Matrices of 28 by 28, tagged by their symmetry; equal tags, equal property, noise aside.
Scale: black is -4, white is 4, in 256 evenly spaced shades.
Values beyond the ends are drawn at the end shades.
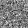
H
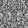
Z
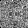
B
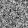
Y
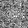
B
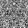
Z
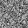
Y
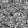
H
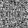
B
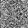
B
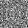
B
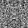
Z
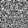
Z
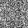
B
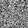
H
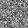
Y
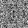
B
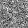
H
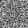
B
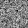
Y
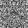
Z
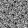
Y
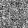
H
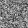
H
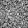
B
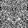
Z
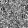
H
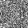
B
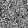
H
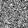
H
